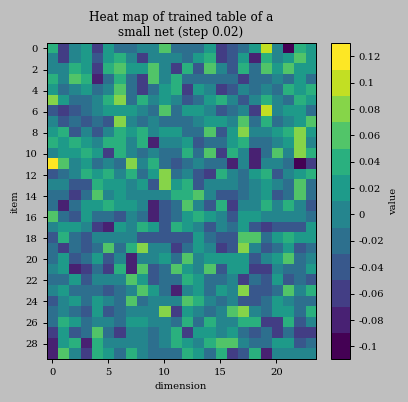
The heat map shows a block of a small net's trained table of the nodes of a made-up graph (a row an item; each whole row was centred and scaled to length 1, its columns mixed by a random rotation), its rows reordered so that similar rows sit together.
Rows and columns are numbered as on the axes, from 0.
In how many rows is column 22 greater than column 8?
14
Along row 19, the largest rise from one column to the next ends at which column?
17
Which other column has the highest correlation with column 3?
0
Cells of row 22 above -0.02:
10
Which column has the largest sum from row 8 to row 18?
22
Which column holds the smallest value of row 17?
5
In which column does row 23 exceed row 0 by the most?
21
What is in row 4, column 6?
0.06
